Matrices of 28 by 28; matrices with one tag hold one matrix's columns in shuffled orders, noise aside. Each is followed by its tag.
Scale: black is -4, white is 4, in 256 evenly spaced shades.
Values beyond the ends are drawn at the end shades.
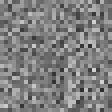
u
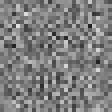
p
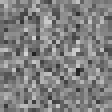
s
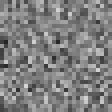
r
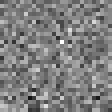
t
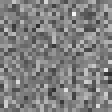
u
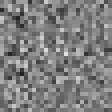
s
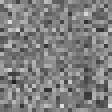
u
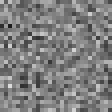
p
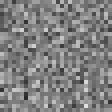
u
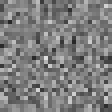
r
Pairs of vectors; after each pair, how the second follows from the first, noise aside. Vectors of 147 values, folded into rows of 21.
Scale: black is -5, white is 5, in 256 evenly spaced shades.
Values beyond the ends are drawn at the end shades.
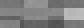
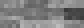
negated.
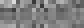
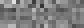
copied.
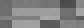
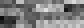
wrapped around, scaled up.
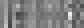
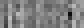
negated.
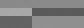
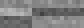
copied.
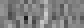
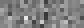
sign-scrambled.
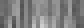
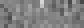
reversed, partly zeroed.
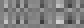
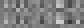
copied.
